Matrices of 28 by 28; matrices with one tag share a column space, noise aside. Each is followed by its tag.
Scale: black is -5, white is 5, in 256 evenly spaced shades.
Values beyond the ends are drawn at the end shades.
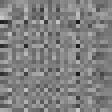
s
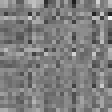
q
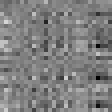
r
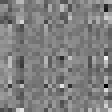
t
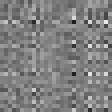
s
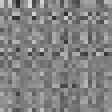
q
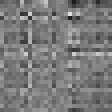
q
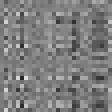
r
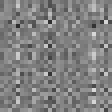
s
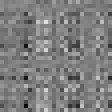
r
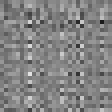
s
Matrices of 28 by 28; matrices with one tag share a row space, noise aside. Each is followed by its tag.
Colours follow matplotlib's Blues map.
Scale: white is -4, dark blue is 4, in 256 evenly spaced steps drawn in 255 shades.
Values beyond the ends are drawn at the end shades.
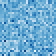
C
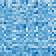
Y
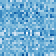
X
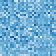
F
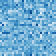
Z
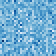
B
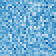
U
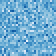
C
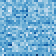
Y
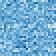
Y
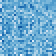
B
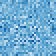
F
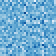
U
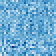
C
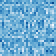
X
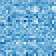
Y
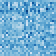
X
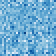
C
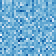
B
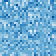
F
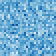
C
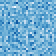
C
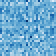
X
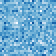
Z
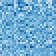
B
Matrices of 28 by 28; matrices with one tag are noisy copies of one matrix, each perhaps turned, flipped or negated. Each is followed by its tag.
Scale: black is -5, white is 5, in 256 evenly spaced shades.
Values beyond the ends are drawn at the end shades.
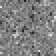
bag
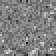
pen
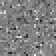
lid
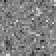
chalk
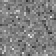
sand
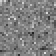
chalk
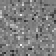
lid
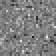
lid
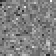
chalk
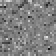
pen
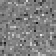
lid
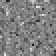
chalk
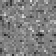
bag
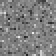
lid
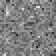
chalk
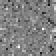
pen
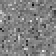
lid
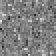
lid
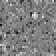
bag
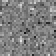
bag
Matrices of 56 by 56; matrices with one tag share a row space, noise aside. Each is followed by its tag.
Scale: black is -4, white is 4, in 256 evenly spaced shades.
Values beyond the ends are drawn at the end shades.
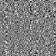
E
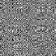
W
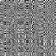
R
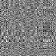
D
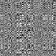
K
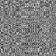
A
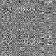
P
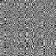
R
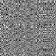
D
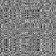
A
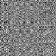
D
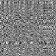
D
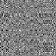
D
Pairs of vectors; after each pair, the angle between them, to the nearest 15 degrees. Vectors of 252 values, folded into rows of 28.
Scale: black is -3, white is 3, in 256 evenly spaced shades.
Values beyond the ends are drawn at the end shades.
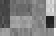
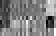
30 degrees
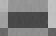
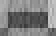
15 degrees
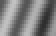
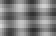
105 degrees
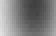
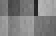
90 degrees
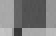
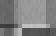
150 degrees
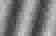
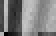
60 degrees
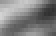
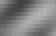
150 degrees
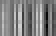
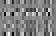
75 degrees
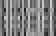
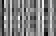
30 degrees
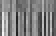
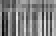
165 degrees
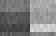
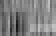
45 degrees
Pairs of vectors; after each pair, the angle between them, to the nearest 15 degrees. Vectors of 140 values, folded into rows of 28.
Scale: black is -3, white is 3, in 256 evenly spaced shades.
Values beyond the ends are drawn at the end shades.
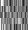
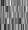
135 degrees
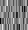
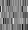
90 degrees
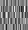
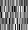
135 degrees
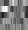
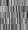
75 degrees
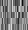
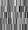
120 degrees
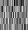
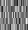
45 degrees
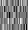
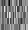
135 degrees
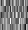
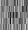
120 degrees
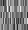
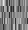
150 degrees
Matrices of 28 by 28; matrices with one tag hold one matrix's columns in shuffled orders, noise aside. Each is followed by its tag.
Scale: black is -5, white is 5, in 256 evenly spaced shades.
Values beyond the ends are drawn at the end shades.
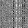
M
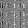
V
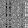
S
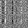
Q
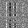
S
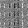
V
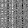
M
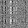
Q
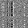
S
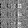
V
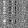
Q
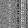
M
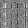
V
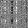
Q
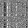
S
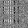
Q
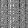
M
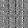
M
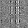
Q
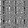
Q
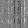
Q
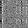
Q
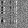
Q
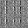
Q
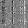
Q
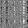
Q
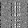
S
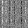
Q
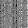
M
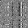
S
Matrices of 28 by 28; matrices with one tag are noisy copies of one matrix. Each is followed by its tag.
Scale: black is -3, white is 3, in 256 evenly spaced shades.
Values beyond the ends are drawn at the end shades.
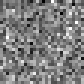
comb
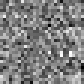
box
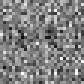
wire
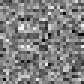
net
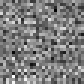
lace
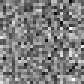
box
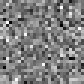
box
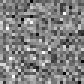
lace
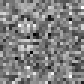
net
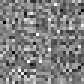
lace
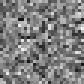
net
